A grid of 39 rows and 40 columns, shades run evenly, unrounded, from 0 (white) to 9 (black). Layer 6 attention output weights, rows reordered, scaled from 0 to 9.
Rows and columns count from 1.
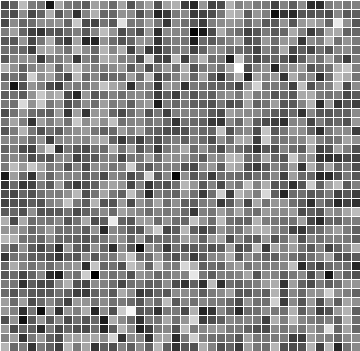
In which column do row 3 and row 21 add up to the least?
38
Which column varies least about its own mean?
24
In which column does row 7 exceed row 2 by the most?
26
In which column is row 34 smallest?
31
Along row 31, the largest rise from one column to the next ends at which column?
11
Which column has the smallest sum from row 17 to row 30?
21
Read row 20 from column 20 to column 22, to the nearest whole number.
9 4 6
